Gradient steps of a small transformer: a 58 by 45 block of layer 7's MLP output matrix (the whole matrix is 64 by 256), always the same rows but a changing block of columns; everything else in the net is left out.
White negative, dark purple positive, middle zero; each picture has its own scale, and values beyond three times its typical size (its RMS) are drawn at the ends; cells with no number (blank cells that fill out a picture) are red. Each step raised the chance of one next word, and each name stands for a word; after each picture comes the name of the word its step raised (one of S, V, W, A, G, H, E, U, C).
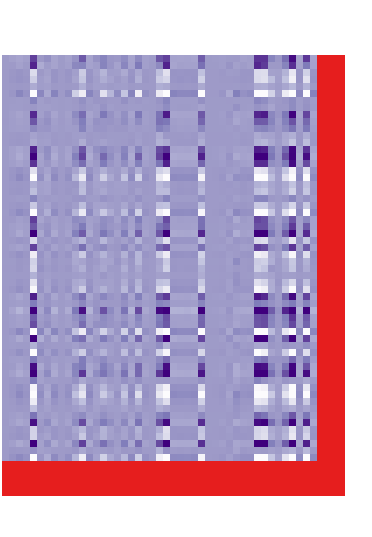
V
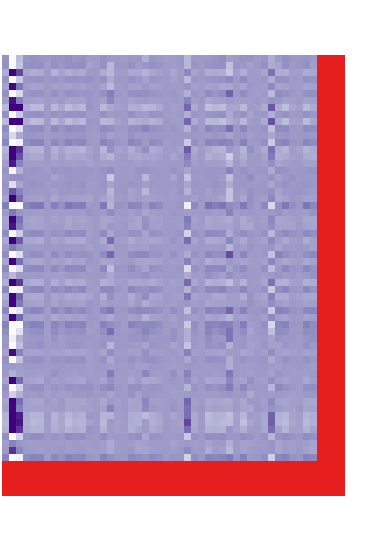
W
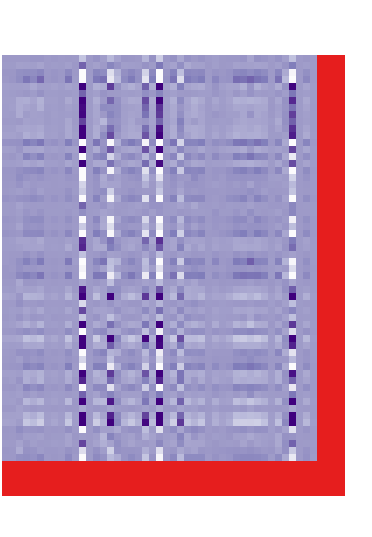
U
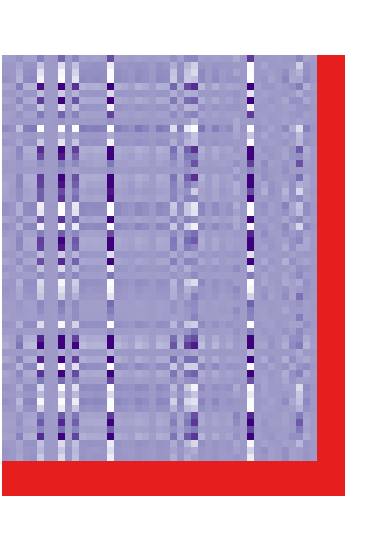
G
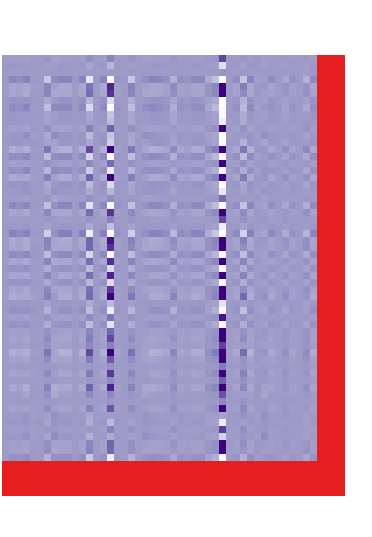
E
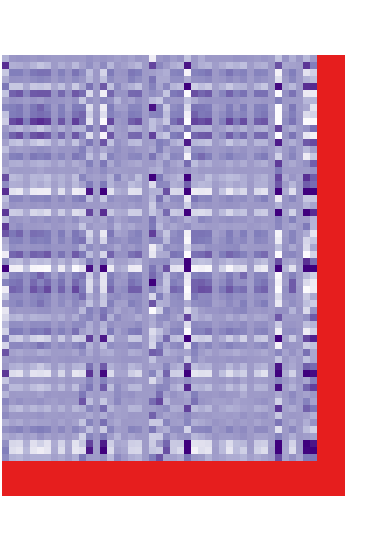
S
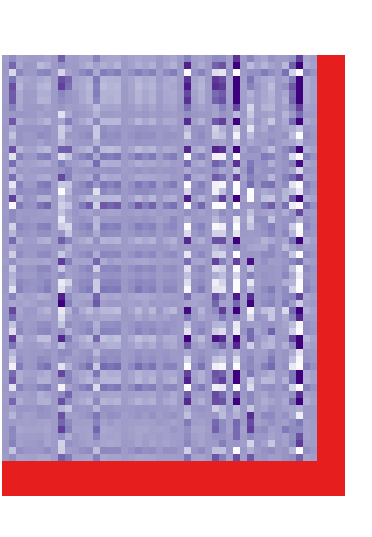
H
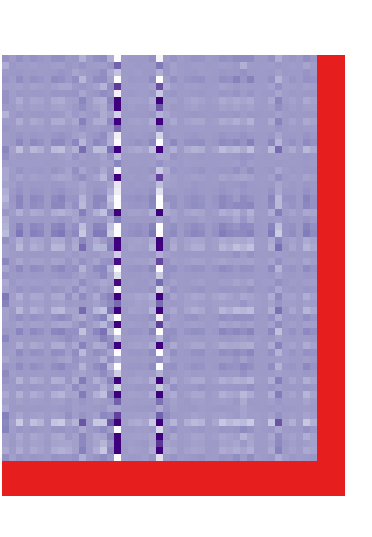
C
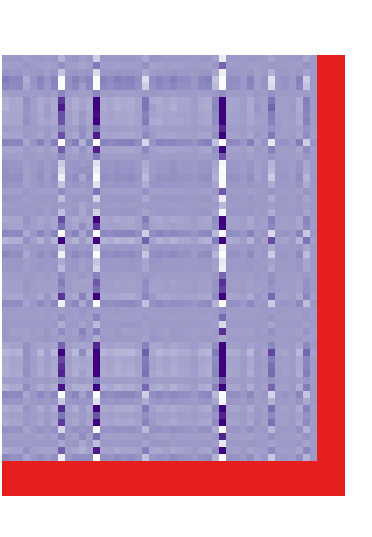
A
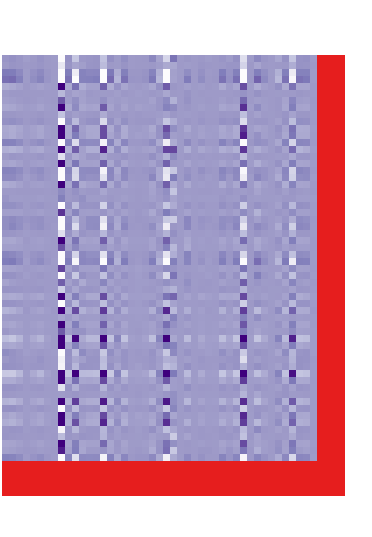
U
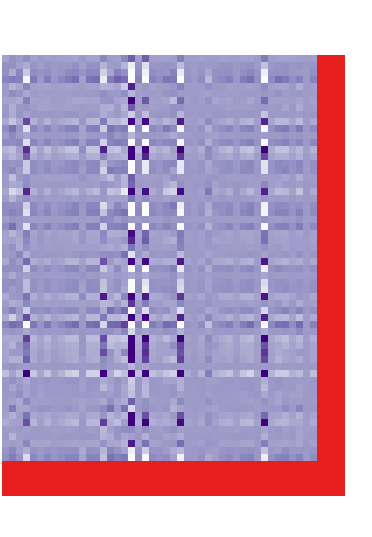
G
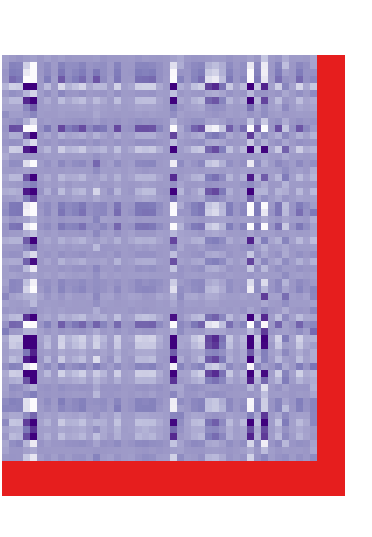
G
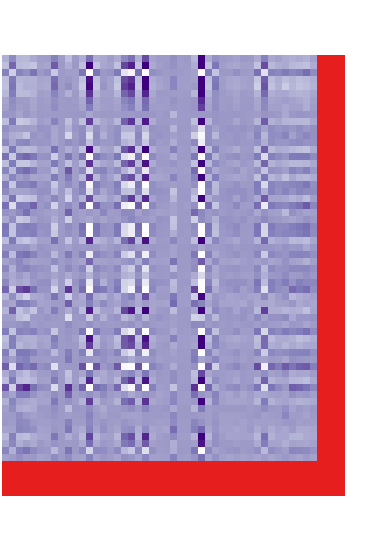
H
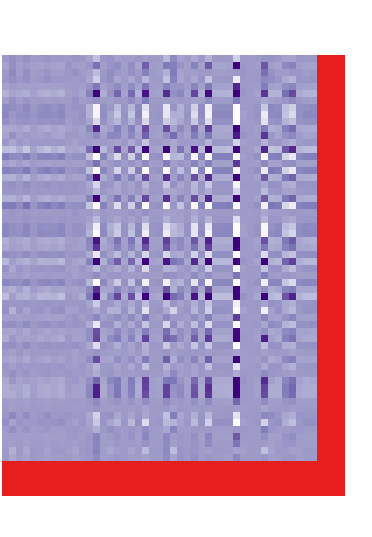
E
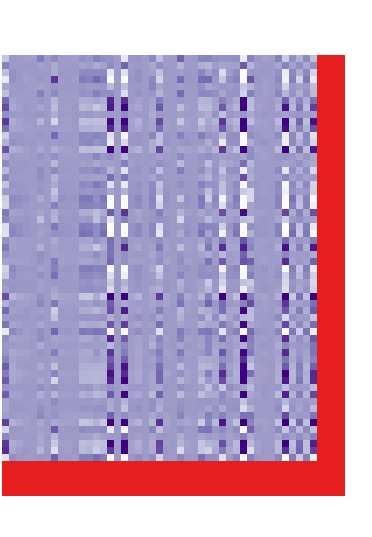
C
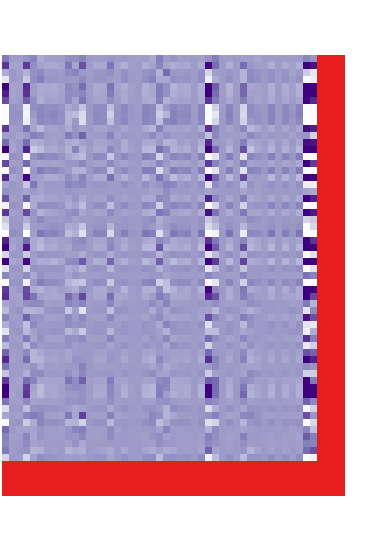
E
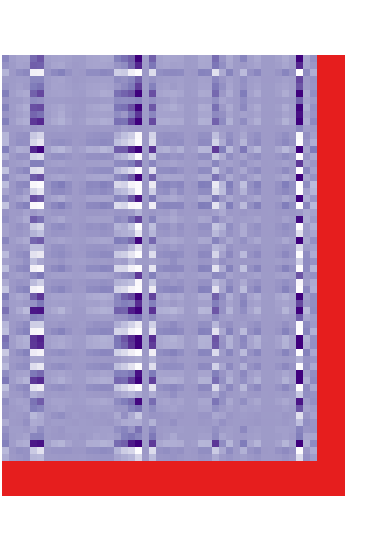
H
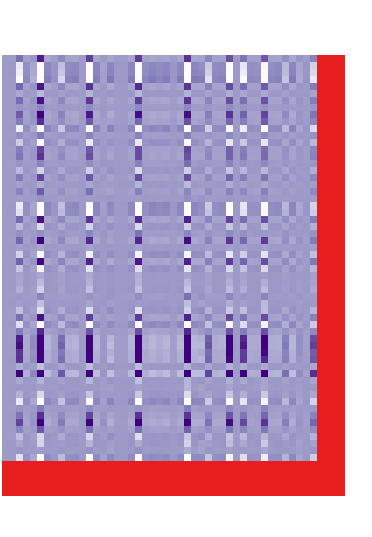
G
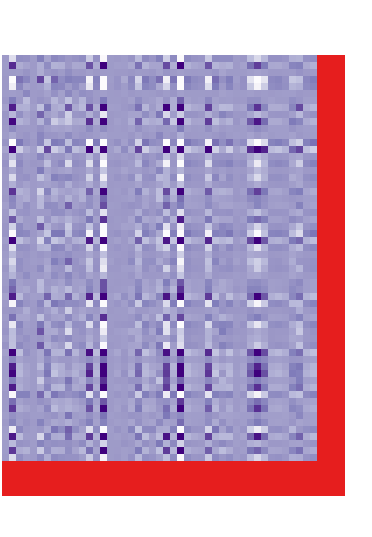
A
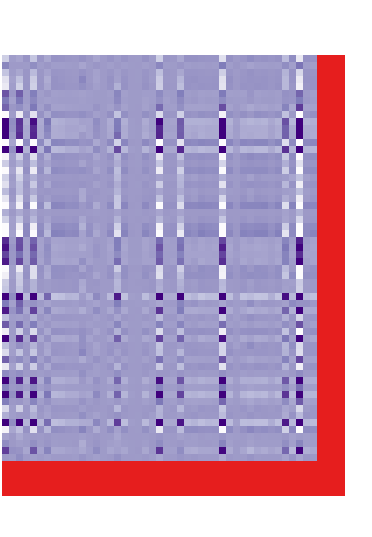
C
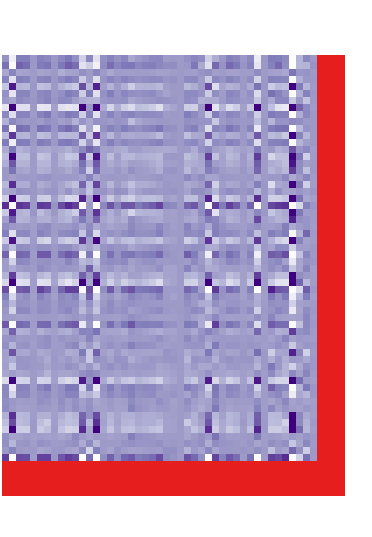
W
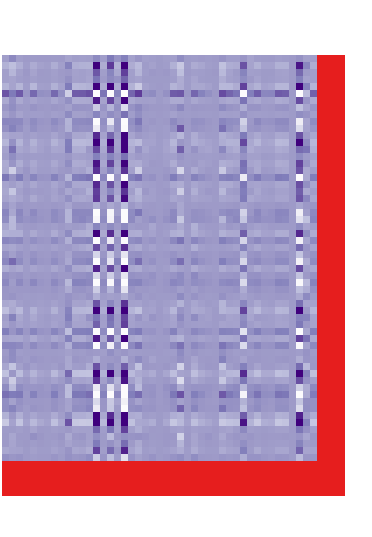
V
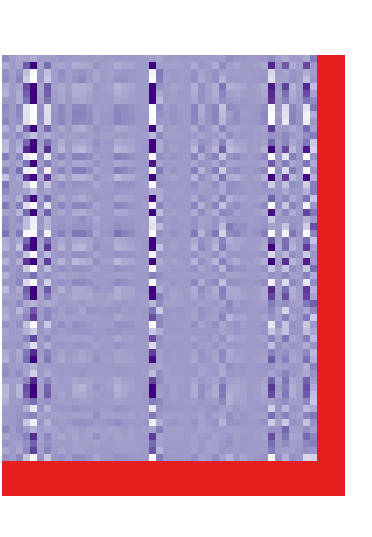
E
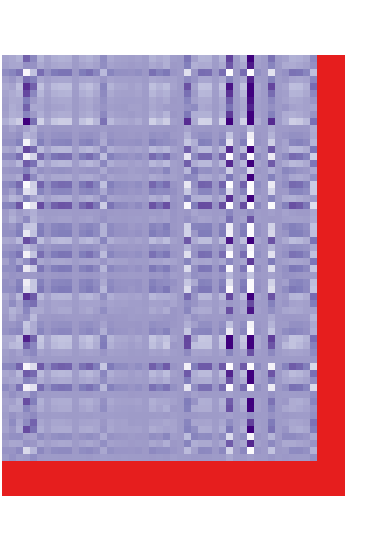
H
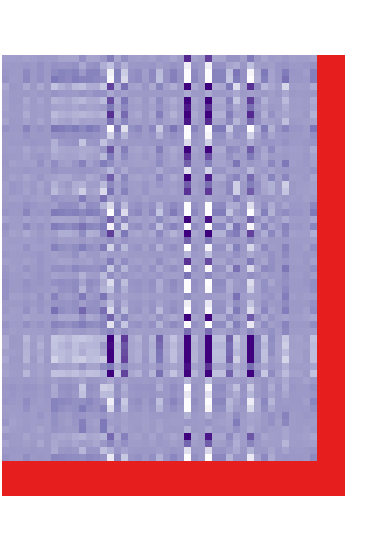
G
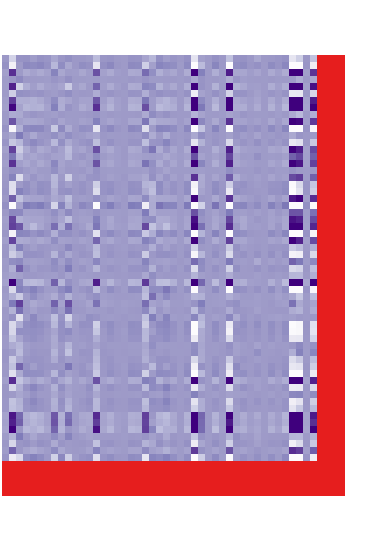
W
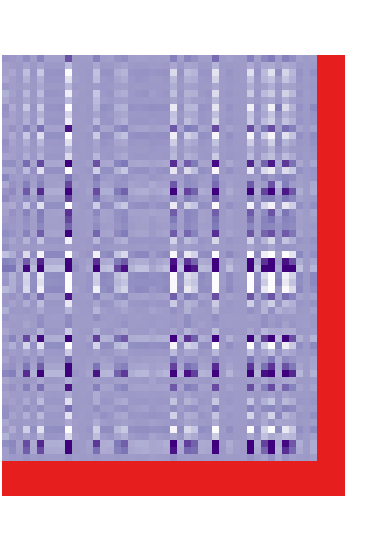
S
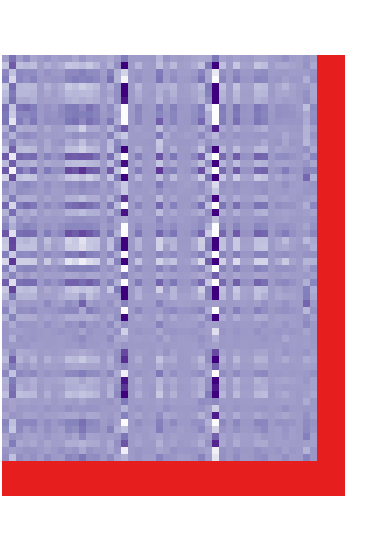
E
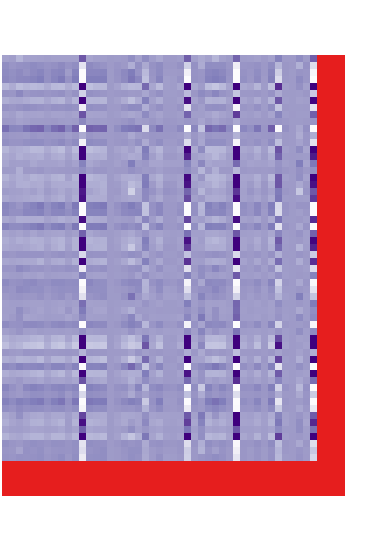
G
